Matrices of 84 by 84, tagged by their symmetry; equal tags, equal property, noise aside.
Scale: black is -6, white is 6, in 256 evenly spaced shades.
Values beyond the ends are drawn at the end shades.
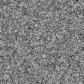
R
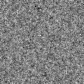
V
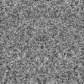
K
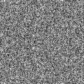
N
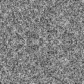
N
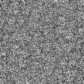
V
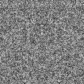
K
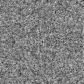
N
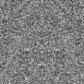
K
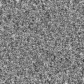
V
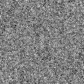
V
